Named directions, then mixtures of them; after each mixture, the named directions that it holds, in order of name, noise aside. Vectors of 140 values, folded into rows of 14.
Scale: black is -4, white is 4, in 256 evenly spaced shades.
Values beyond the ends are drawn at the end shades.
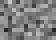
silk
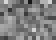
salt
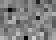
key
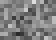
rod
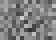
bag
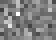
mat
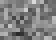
rod.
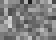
bag, mat, salt.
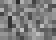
mat, silk.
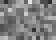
salt.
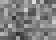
bag, rod.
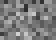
mat, rod.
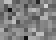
key, salt, silk.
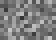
bag.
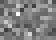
mat, silk.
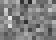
bag, mat, salt.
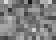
salt.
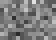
bag, rod.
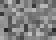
silk.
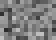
key, silk.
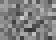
bag.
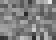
bag, key, salt.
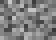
rod, silk.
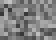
rod, salt, silk.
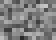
bag, key, silk.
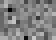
key.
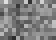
bag, rod, salt.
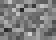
mat, silk.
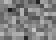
key, mat, salt.
